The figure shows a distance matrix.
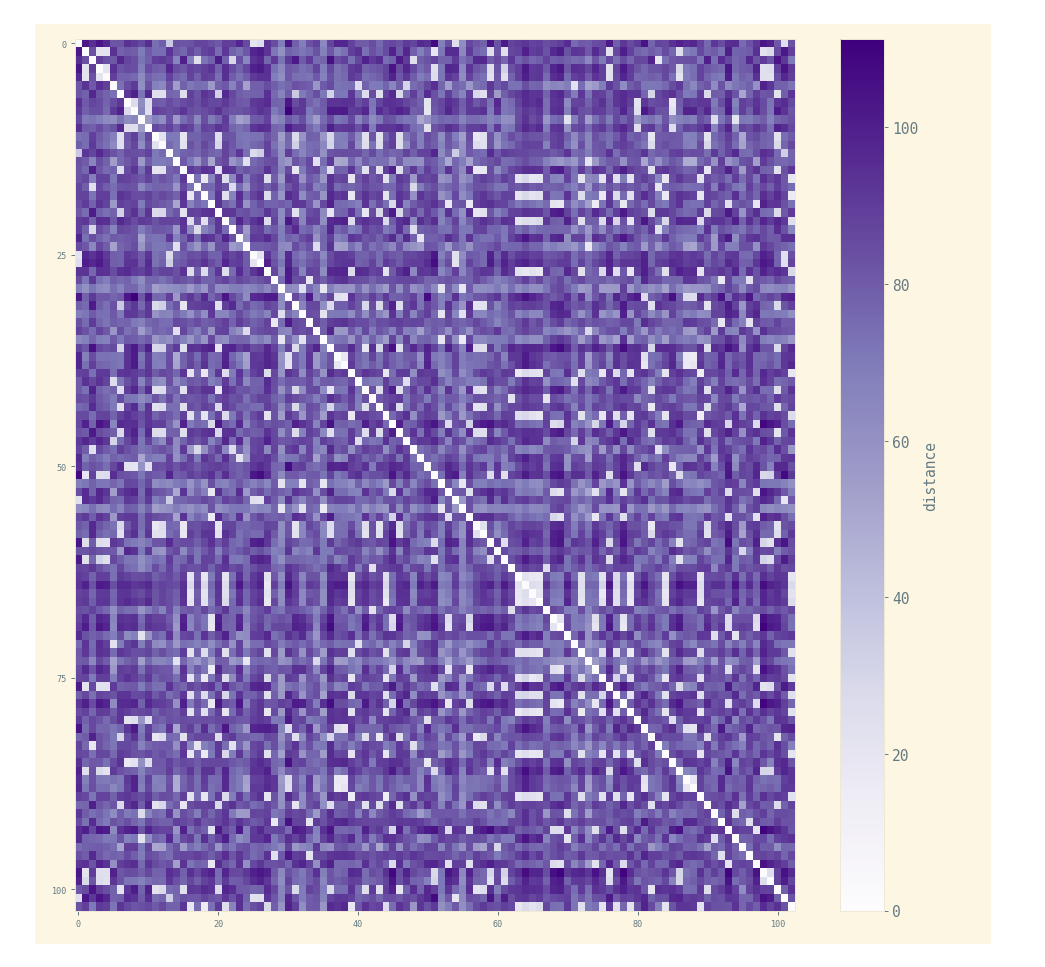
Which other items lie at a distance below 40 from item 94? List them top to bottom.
9, 70, 91
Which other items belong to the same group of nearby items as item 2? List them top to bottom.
17, 22, 48, 83
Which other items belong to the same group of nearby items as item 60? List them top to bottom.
95
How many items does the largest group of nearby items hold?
17
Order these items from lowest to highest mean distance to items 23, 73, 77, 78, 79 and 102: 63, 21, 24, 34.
63, 21, 24, 34
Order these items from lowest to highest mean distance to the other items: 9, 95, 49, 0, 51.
9, 95, 49, 51, 0
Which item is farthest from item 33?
30
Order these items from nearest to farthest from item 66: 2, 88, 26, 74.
74, 2, 88, 26
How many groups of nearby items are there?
16
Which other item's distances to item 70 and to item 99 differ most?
98
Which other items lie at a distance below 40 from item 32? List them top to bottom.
29, 35, 52, 55
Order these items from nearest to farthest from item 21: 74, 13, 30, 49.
74, 13, 49, 30
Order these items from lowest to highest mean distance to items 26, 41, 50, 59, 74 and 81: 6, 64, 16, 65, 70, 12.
12, 6, 70, 16, 65, 64
